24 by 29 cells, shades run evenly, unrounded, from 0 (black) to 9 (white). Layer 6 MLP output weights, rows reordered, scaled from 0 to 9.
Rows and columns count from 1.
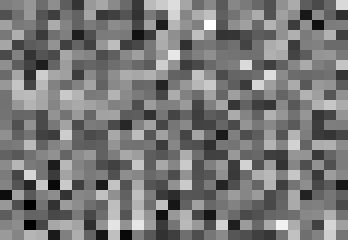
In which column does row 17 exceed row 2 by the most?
12
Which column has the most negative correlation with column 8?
10
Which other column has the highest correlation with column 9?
5
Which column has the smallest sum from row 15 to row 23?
18
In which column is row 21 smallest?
3
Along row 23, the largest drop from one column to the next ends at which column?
20
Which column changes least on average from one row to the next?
8
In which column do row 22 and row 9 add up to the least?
14
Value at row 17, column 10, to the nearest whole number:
2
